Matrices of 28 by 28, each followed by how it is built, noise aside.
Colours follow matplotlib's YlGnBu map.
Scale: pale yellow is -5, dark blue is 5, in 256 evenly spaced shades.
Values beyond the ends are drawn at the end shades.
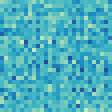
blocks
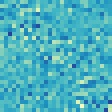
block diagonal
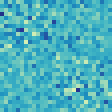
block diagonal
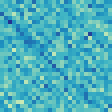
Toeplitz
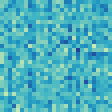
blocks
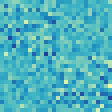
block diagonal
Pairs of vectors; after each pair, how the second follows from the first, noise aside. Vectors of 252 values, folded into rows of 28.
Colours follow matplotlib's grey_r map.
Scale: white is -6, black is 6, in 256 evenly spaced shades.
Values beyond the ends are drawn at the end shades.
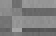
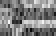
wrapped around, negated, scaled up.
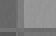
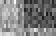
negated, scaled up.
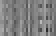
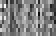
wrapped around, negated, scaled up.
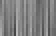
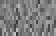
sign-scrambled.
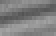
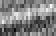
negated, scaled up.
